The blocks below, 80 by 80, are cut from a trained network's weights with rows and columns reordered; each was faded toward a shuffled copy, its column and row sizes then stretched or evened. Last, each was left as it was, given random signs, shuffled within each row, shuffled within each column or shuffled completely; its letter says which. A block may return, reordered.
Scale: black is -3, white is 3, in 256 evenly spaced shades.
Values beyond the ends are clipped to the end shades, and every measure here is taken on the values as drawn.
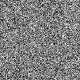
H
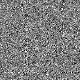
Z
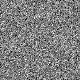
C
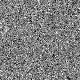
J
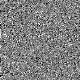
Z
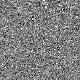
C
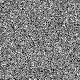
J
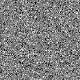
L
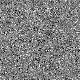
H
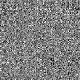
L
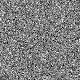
J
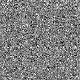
L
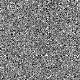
Z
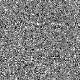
L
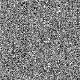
C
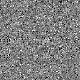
L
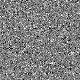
H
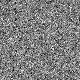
J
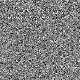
Z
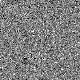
H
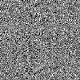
L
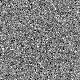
J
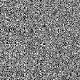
L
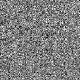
L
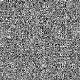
L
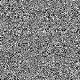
L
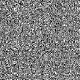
L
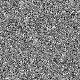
H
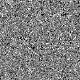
Z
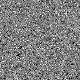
H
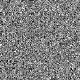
L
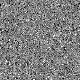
H
